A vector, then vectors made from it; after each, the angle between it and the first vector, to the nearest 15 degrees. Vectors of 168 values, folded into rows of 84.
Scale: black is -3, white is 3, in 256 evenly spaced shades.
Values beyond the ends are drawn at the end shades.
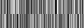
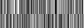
30 degrees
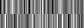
75 degrees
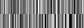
105 degrees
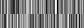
165 degrees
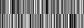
120 degrees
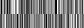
30 degrees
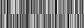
15 degrees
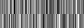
105 degrees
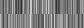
90 degrees
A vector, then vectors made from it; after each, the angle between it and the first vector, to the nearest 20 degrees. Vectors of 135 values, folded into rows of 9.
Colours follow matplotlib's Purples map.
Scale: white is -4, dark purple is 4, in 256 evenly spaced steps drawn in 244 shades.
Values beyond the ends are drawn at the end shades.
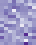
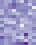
40 degrees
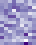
20 degrees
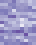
40 degrees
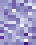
20 degrees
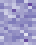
140 degrees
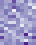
20 degrees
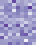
60 degrees
